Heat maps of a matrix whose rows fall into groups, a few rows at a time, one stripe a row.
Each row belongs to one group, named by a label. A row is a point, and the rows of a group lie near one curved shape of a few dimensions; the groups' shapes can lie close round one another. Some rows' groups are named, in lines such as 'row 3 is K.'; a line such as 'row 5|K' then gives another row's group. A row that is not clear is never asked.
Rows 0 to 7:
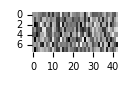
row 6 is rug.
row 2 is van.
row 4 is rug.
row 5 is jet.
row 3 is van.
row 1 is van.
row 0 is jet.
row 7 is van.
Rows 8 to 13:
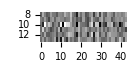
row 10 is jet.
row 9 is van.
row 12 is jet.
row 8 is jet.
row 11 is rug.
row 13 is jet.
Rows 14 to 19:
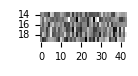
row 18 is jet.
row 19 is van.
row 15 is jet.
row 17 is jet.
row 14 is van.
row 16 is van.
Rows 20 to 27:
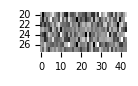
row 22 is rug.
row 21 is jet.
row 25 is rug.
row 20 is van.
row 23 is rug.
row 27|van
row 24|van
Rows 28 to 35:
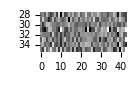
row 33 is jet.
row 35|jet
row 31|van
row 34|rug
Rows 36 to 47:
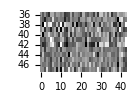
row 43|rug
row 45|rug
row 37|rug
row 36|van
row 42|van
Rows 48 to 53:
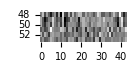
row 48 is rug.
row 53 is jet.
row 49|rug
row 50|rug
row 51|jet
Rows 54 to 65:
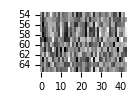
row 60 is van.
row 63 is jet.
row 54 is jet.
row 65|jet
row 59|rug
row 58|van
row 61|rug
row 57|van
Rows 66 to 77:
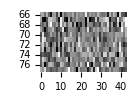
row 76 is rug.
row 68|jet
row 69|rug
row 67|van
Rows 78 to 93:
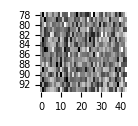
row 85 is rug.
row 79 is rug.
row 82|van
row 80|jet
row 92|rug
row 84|jet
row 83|van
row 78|jet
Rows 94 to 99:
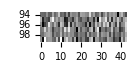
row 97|jet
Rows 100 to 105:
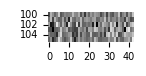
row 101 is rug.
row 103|rug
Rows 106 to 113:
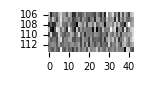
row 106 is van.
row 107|van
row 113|rug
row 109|van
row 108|rug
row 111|van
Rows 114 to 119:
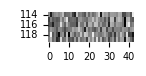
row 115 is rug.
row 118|rug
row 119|rug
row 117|jet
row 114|jet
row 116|rug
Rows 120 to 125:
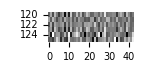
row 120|rug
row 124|jet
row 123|rug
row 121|van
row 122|rug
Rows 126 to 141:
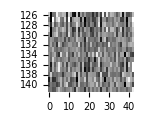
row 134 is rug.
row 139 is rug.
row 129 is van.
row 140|rug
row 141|jet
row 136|jet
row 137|jet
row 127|jet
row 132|van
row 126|van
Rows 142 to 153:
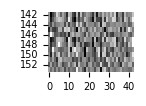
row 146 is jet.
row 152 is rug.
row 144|jet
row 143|van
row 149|jet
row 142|van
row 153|jet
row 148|jet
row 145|rug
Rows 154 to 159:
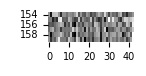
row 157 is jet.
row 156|jet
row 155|van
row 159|jet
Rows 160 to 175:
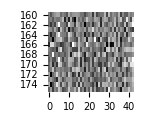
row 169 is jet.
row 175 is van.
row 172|van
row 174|van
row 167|van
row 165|rug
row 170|van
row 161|jet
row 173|van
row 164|jet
